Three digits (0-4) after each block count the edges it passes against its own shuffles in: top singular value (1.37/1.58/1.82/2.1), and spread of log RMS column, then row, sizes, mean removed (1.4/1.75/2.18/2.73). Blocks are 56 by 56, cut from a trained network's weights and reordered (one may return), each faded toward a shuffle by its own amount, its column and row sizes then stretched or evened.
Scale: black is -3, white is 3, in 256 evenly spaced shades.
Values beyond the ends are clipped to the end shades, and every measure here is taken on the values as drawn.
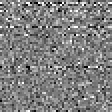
3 0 3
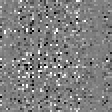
1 4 2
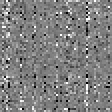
1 4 2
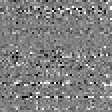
2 1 4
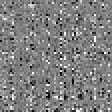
2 4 2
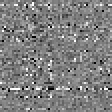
1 2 4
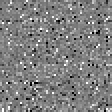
0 2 1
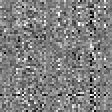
3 4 1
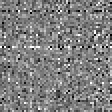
0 3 3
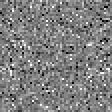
1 2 0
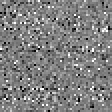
1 1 2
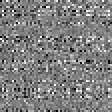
4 1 4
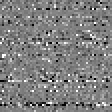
2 1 4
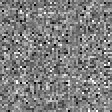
2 2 1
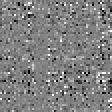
1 3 2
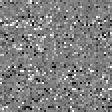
0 0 3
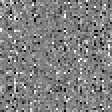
1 3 1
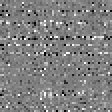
1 1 4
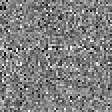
1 1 1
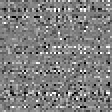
4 2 4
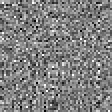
4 2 0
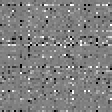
2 3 4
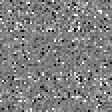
0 1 2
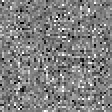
2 3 0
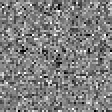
1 1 3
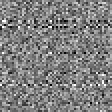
4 0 3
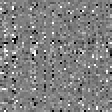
1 4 1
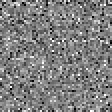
2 0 1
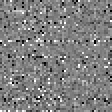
2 3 2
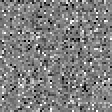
1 2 0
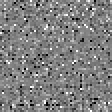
0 0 2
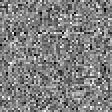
1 0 0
